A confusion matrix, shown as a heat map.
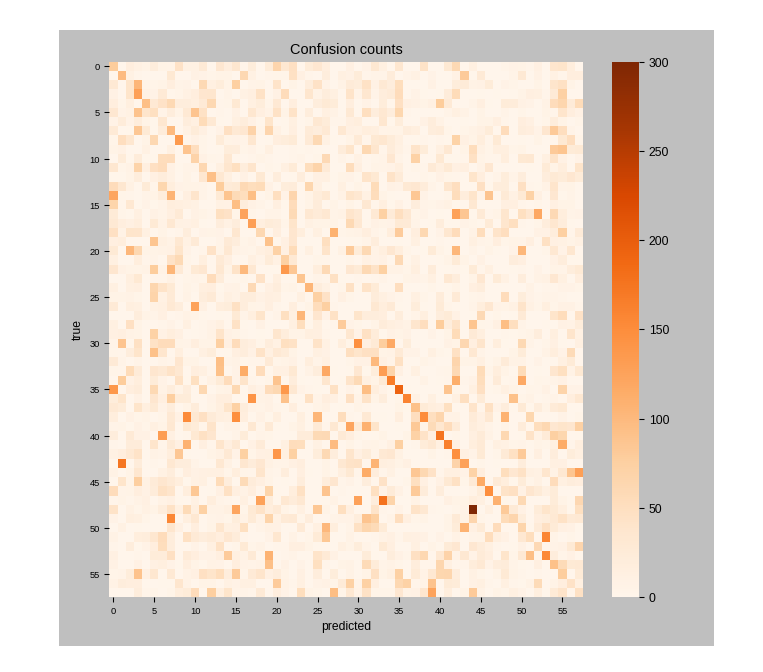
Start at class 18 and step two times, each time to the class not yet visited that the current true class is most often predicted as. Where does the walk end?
23
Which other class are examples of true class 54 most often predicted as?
19
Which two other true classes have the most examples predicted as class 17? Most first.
36, 14
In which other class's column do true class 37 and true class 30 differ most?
34
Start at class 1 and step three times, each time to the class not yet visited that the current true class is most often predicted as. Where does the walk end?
13
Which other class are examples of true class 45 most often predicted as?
3
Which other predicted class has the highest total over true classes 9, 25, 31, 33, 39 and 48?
44
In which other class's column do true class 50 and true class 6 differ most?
43
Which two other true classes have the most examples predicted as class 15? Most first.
38, 48
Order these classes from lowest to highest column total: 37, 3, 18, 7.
18, 37, 3, 7
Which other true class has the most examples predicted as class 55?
41
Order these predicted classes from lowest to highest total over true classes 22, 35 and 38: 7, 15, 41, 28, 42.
42, 28, 41, 7, 15
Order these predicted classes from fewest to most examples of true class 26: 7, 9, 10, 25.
9, 7, 25, 10
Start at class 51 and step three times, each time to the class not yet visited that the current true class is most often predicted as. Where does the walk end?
5
